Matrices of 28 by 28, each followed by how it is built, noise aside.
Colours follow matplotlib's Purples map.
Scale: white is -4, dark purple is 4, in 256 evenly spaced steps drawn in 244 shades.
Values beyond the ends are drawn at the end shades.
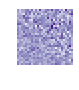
upper triangular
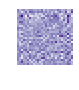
low rank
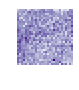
smooth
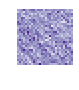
Toeplitz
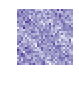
Toeplitz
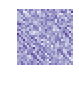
Toeplitz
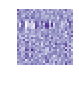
low rank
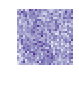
smooth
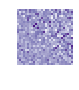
upper triangular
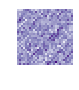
Hankel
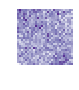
smooth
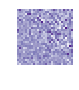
upper triangular
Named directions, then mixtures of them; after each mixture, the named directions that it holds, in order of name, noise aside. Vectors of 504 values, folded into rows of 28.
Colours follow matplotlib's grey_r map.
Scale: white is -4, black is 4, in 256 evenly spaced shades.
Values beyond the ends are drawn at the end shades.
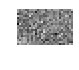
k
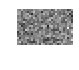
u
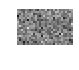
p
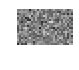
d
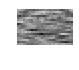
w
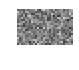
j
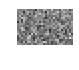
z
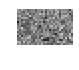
k, u, z.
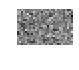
u.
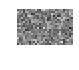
j.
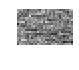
j, k, w.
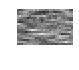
w.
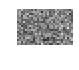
u, z.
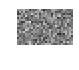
d, j.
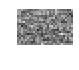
u, w, z.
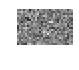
d.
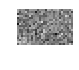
k.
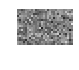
d, p, w.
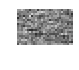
d, k, w.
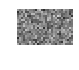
j.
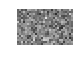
u, z.
